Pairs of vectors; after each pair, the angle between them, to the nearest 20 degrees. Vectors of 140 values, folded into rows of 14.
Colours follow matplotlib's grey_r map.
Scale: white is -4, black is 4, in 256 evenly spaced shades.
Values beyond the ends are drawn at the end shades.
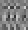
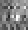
40 degrees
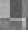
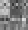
40 degrees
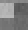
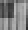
140 degrees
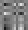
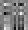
160 degrees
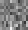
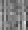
120 degrees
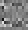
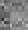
40 degrees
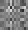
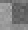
100 degrees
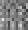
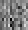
140 degrees
